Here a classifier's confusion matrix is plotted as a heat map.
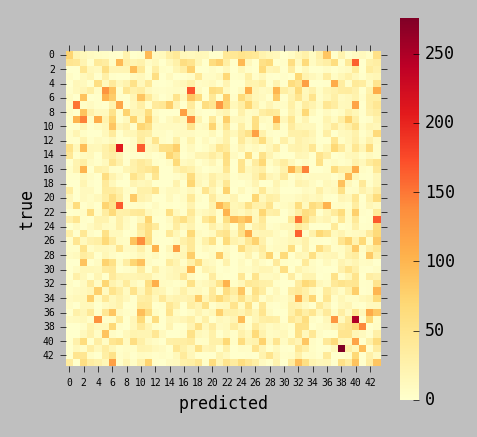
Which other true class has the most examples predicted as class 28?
1
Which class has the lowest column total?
13
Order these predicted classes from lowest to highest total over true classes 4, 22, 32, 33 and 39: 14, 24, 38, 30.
30, 14, 24, 38
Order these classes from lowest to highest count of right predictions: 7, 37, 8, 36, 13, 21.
36, 13, 8, 21, 7, 37
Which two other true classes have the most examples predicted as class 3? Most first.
34, 22
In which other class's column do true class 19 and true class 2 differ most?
9
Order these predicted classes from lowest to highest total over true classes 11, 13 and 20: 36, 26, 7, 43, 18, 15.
18, 36, 15, 43, 26, 7
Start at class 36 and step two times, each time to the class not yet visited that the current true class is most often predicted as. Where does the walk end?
40
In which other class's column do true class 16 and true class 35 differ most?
33
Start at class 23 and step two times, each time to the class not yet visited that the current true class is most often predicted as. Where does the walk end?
6
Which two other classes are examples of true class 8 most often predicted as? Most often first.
16, 2
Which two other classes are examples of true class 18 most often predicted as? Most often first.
38, 17
